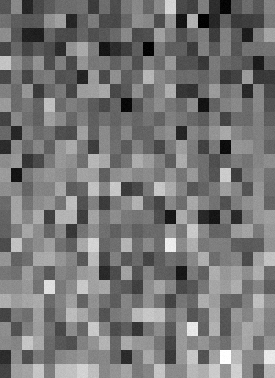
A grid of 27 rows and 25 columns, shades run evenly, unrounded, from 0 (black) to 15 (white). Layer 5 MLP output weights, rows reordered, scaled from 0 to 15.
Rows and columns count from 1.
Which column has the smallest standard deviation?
11
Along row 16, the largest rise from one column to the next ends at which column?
17
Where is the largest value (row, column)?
26, 21
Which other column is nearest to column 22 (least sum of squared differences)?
20
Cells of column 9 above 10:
6
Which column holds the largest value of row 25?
3
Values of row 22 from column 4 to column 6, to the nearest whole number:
10 6 8
